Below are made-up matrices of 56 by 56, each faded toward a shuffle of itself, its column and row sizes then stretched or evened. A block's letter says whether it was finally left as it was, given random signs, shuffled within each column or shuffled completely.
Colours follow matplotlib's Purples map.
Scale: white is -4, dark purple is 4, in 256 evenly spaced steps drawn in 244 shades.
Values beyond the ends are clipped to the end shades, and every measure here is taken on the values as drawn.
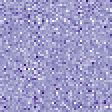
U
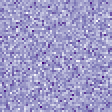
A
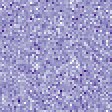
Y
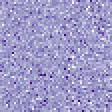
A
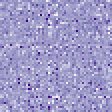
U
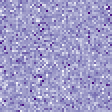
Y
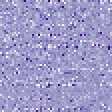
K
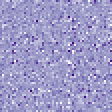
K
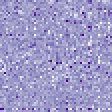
U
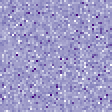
A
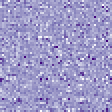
U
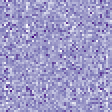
K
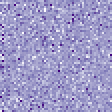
Y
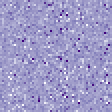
Y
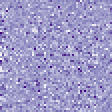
K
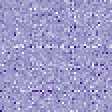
U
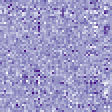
U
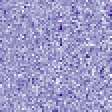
Y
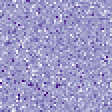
A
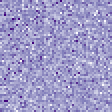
A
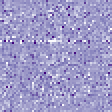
K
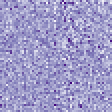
K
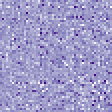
U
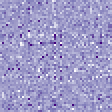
K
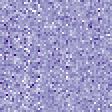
Y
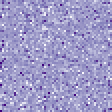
Y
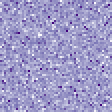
A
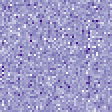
Y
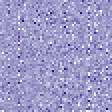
Y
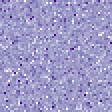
A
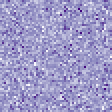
Y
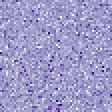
A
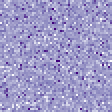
A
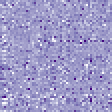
U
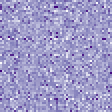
U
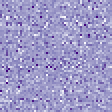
K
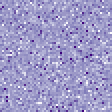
A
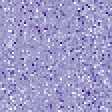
Y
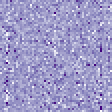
Y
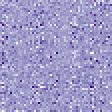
U
